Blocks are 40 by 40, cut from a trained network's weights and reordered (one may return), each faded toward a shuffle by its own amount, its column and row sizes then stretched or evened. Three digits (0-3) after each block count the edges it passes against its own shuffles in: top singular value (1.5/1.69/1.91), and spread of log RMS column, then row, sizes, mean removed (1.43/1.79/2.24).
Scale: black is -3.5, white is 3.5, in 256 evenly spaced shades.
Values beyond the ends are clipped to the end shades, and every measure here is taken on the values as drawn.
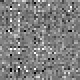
0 2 1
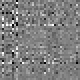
2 3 2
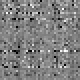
1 1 3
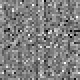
0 0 1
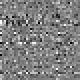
2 2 3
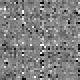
0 2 0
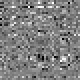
2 1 3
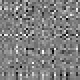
3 3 3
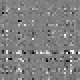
1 2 3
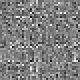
1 2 2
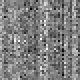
3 2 0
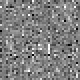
1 3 1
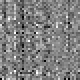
2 2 2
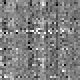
2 2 2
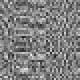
3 0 1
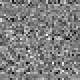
1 0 3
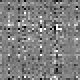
0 3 2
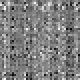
2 2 3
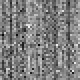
3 1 0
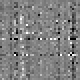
2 3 2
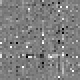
0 2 1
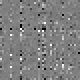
0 3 1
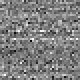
0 0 1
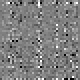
1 3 2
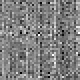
2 2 1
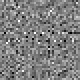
1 1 0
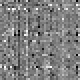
2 2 2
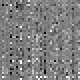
1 3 1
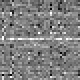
2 2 2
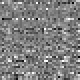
2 1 3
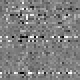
1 1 3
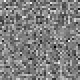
1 0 0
